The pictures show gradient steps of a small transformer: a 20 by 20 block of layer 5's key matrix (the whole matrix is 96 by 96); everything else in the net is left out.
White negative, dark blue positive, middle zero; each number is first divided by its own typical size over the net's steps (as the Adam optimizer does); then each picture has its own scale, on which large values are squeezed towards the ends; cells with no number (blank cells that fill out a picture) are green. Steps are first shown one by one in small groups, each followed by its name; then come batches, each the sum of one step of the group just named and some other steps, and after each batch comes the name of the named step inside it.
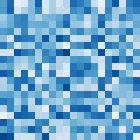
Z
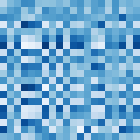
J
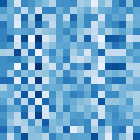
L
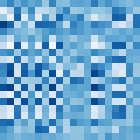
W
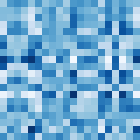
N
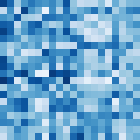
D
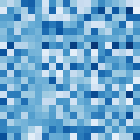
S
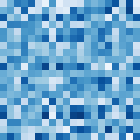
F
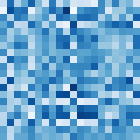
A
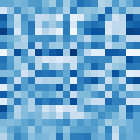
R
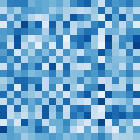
J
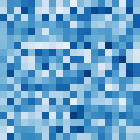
F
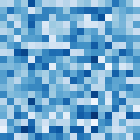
F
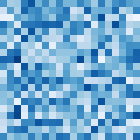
W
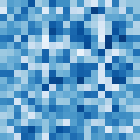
A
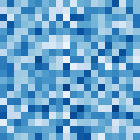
F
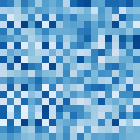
J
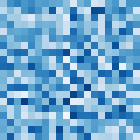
N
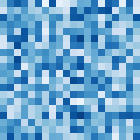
F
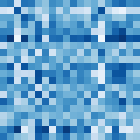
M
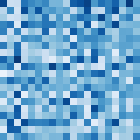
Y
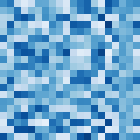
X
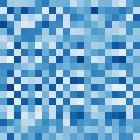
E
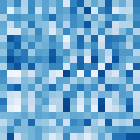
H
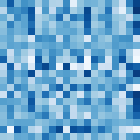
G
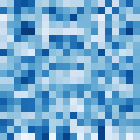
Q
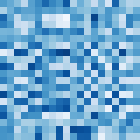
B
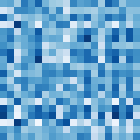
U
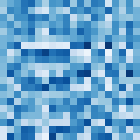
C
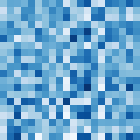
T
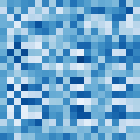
E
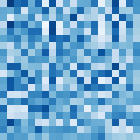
Q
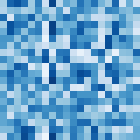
C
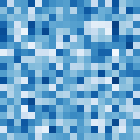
Y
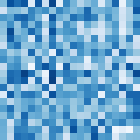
G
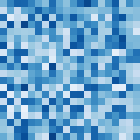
Y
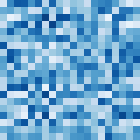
U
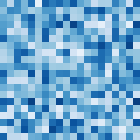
X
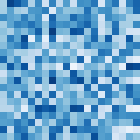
G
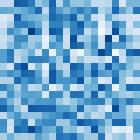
Q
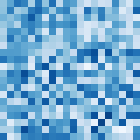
G
